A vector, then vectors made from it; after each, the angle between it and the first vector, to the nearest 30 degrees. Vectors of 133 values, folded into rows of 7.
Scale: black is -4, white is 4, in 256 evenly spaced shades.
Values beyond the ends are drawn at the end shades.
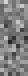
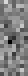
30 degrees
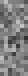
30 degrees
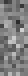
150 degrees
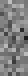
60 degrees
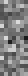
30 degrees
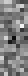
30 degrees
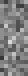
150 degrees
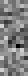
30 degrees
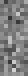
120 degrees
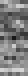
60 degrees
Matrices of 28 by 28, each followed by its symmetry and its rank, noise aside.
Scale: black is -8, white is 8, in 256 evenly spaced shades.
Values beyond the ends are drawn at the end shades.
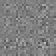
no symmetry, rank three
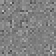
symmetric, rank six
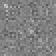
symmetric, rank six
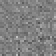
no symmetry, rank six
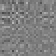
no symmetry, rank three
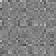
no symmetry, rank four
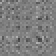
symmetric, rank three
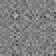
symmetric, rank four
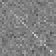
symmetric, rank six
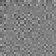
symmetric, rank three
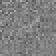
no symmetry, rank six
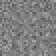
antisymmetric, rank six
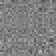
antisymmetric, rank four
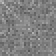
symmetric, rank six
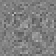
symmetric, rank four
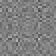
no symmetry, rank three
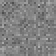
symmetric, rank six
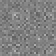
symmetric, rank four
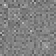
symmetric, rank six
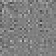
antisymmetric, rank four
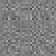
no symmetry, rank three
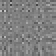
antisymmetric, rank four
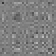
symmetric, rank three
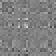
symmetric, rank three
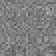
no symmetry, rank six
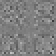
no symmetry, rank three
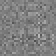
no symmetry, rank six
